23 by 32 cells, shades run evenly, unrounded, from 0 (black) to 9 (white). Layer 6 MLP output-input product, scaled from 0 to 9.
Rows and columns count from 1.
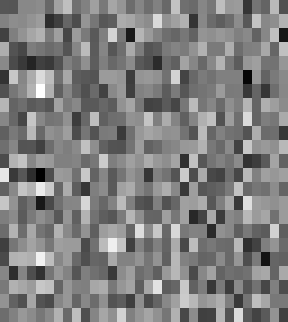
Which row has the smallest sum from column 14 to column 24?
5
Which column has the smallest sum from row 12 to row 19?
24
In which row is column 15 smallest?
3
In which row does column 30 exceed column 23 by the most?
16
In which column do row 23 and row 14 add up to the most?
27
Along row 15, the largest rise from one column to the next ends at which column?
28
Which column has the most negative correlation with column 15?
13
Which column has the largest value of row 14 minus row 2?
6
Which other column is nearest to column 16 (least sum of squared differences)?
31
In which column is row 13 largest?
1
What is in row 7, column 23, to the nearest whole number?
4
